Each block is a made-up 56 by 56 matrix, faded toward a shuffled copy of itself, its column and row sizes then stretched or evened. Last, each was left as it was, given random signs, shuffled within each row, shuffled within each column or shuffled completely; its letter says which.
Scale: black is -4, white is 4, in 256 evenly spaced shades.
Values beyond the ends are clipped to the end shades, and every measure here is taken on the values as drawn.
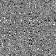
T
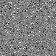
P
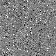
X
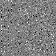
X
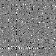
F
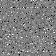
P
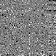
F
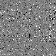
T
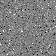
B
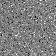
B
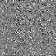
F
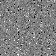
X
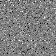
P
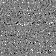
P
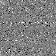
P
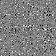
F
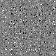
T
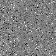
X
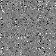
T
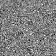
P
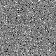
B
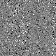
X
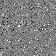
P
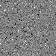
B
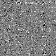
T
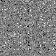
T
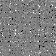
T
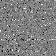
P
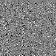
T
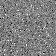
B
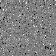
X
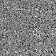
T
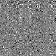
F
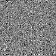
T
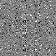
F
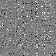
F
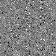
X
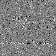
P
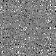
T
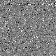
P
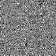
T
